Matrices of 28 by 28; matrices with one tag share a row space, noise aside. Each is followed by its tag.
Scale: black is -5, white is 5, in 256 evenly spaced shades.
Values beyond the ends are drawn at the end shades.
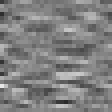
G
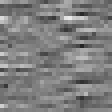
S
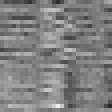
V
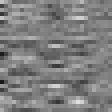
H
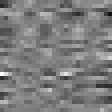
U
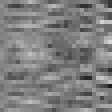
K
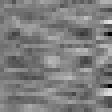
K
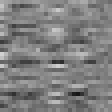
H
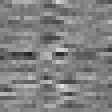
V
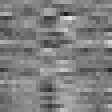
V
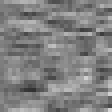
K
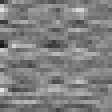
H
